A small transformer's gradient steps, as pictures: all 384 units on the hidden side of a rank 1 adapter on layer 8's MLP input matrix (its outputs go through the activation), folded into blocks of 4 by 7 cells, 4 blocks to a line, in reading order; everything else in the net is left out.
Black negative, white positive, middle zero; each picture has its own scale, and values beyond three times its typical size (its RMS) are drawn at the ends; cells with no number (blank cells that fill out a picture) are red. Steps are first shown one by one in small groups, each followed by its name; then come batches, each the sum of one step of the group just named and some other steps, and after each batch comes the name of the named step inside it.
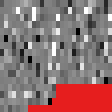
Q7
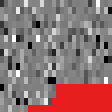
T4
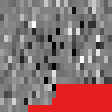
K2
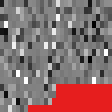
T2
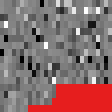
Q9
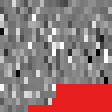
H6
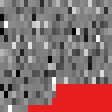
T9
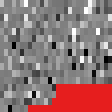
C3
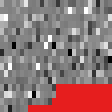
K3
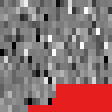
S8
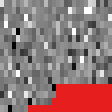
C3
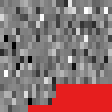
S8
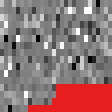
K3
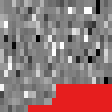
H6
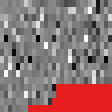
Q7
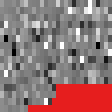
Q9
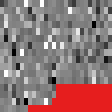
T4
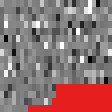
T9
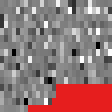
T4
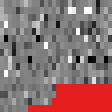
Q9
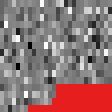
T4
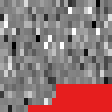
C3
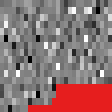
Q7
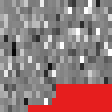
K3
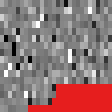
S8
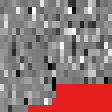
K2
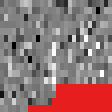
S8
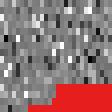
H6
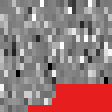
H6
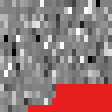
K3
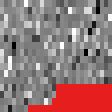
C3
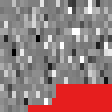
H6
